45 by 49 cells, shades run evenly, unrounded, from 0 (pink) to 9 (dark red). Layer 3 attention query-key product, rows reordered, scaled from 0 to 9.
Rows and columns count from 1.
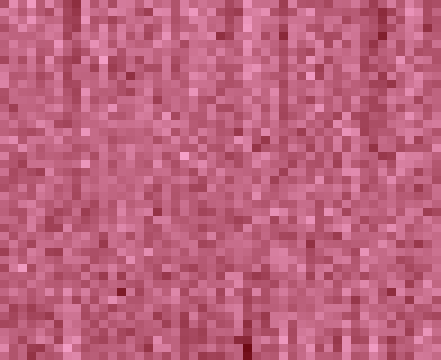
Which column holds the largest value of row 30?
38
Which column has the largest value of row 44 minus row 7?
28
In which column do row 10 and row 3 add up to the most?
43
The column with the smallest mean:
39
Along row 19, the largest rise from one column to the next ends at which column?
29
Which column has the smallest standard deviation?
16
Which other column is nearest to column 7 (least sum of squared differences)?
11
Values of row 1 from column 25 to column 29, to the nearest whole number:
3 5 4 1 3
